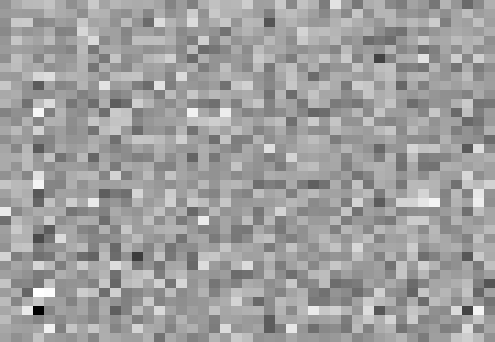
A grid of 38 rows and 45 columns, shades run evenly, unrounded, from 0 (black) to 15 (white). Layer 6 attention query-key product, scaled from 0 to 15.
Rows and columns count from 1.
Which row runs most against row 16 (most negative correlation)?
30
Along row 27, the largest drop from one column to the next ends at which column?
4
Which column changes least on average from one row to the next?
41
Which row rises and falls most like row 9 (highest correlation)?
37
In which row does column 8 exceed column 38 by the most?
33
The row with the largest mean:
23
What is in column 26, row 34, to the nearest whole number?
11
